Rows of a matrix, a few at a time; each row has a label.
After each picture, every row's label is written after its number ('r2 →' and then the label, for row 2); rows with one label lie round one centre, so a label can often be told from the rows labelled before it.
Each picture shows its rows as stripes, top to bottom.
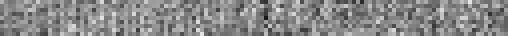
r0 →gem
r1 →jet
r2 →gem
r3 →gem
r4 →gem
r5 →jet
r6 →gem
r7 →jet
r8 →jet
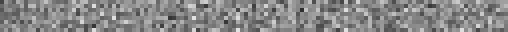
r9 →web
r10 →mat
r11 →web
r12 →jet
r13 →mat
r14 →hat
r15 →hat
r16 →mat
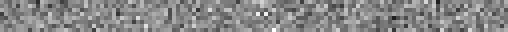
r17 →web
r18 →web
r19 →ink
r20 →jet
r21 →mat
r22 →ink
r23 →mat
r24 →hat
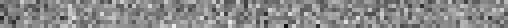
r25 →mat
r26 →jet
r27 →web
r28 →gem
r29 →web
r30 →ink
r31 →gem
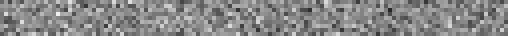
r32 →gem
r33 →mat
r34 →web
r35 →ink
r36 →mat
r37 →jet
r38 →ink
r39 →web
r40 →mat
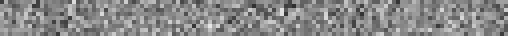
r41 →web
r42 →ink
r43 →gem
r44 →gem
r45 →mat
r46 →web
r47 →web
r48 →ink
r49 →gem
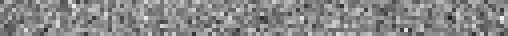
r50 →hat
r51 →web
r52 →mat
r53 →mat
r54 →hat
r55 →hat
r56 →mat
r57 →gem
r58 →jet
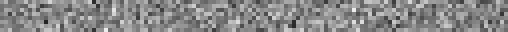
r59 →hat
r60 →mat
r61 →jet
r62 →gem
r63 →jet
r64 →ink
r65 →ink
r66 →hat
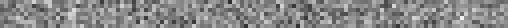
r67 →mat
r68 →ink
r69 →web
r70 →gem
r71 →web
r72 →jet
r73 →mat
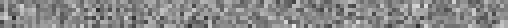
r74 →ink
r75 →web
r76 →mat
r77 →web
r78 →hat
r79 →web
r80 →hat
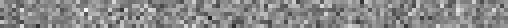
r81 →mat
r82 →gem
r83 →web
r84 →mat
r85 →jet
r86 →gem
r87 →mat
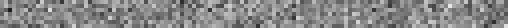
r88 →web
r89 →ink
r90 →jet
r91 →ink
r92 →ink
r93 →web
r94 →web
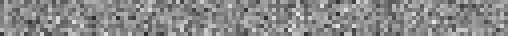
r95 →web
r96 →ink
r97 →jet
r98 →ink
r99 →hat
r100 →web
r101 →hat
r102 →gem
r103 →web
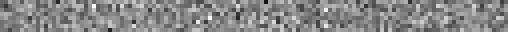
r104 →gem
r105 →mat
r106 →mat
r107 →gem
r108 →web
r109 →web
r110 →gem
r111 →mat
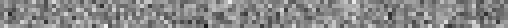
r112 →ink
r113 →mat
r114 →mat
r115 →ink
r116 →ink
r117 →mat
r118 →hat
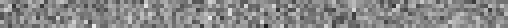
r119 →ink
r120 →hat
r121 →ink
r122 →gem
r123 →web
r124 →web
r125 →gem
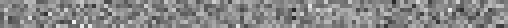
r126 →mat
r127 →hat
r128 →ink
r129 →jet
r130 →ink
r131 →web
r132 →mat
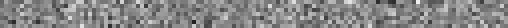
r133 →mat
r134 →web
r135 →gem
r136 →jet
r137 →hat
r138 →jet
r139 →mat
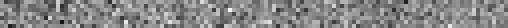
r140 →mat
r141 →web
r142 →web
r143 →mat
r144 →jet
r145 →web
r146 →ink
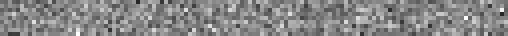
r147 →jet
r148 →web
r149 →web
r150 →gem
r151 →web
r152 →hat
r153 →gem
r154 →mat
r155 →mat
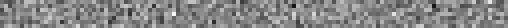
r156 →mat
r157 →ink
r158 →hat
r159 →jet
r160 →hat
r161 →hat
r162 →mat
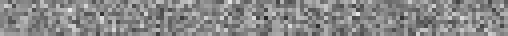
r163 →ink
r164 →web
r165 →gem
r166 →hat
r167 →gem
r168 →jet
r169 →gem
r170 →mat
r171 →gem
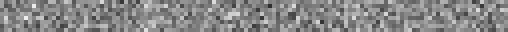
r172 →jet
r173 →mat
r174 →hat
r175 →ink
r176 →ink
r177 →web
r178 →web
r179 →hat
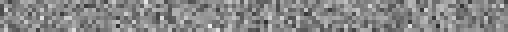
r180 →ink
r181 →hat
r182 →ink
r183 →web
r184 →ink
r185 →gem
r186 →ink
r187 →web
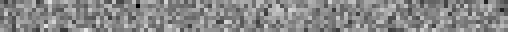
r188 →jet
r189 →jet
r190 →gem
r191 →gem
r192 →hat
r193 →ink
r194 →hat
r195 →web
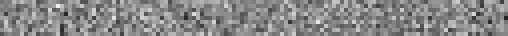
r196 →mat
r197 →mat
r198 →jet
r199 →mat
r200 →jet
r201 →ink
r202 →web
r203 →hat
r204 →web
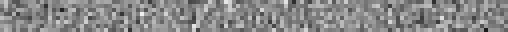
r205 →ink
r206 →ink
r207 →web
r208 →jet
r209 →jet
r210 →jet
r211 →mat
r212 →hat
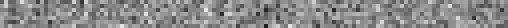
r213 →web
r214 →ink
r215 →gem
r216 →ink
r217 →hat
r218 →web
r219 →gem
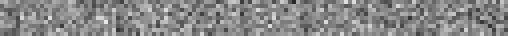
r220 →ink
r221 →hat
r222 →jet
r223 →ink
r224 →jet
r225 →mat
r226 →web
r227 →jet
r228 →jet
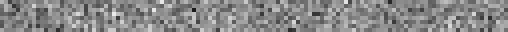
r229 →ink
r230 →hat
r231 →jet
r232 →mat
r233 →ink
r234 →mat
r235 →web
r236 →ink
